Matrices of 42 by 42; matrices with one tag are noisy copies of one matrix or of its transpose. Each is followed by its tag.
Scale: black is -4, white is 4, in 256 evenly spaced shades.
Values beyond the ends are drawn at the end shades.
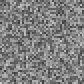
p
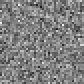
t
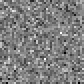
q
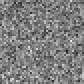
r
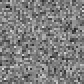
t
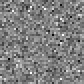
t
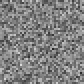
t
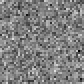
r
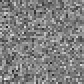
t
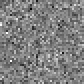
p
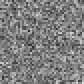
r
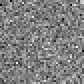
p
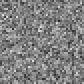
t
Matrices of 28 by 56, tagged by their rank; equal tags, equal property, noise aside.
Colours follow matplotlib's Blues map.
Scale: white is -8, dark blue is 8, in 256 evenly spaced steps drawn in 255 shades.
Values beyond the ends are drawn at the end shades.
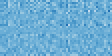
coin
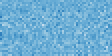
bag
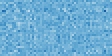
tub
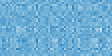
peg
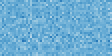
bag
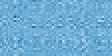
peg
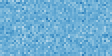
bag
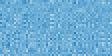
peg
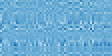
coin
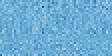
tub
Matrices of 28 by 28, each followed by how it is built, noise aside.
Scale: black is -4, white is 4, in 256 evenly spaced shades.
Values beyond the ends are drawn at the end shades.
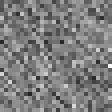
Toeplitz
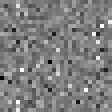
sparse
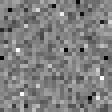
sparse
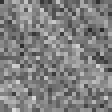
Toeplitz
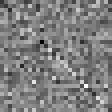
diagonal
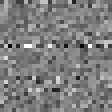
uneven rows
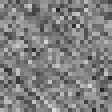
Toeplitz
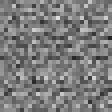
repeating columns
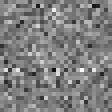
uneven rows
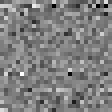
uneven rows
